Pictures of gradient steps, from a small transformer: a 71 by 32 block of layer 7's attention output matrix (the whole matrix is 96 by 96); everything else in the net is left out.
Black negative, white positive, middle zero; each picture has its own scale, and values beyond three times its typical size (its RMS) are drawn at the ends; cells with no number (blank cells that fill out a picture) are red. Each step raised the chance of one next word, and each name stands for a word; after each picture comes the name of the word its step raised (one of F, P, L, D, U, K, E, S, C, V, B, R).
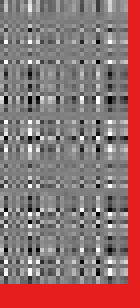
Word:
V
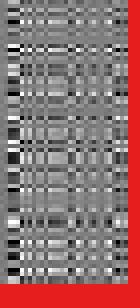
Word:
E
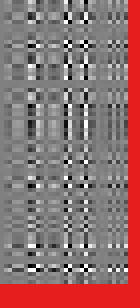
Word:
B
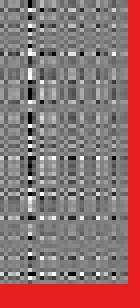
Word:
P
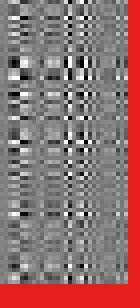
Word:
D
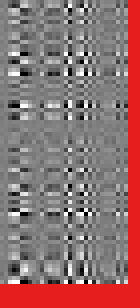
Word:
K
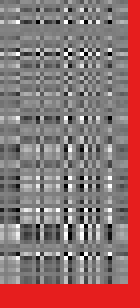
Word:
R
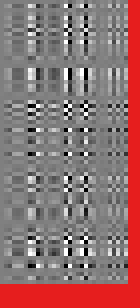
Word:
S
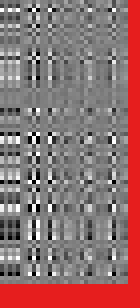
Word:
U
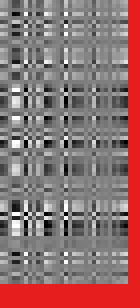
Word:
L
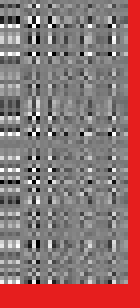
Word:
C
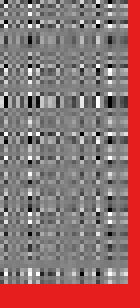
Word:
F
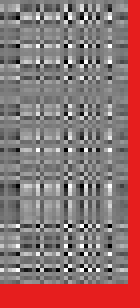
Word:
B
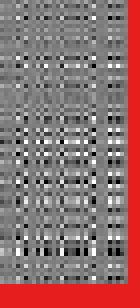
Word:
S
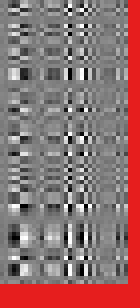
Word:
U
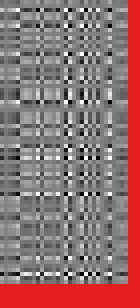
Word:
P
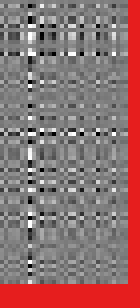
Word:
C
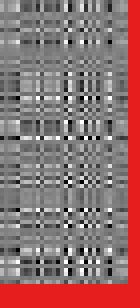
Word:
V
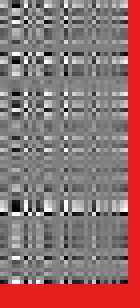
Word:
K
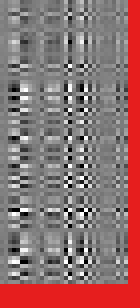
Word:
V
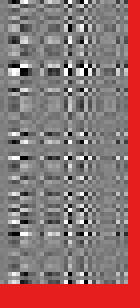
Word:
F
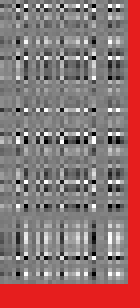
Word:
U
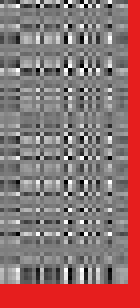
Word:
F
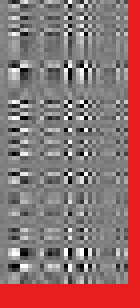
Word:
S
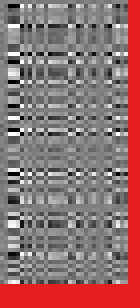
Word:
C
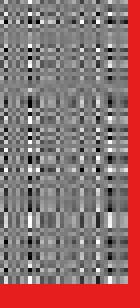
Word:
E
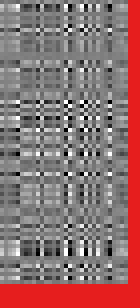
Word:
S
